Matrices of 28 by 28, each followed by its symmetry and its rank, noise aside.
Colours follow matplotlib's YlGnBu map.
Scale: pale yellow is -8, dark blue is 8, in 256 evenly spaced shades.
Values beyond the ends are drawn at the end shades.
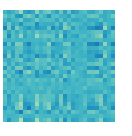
antisymmetric, rank two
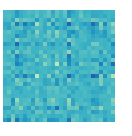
no symmetry, rank three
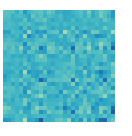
symmetric, rank three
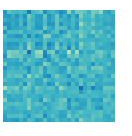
no symmetry, rank three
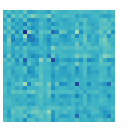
symmetric, rank three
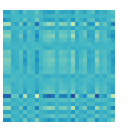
no symmetry, rank one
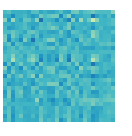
no symmetry, rank three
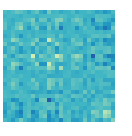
symmetric, rank three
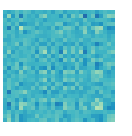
symmetric, rank three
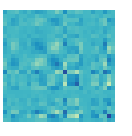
symmetric, rank two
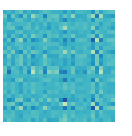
no symmetry, rank two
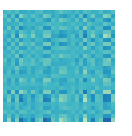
no symmetry, rank one
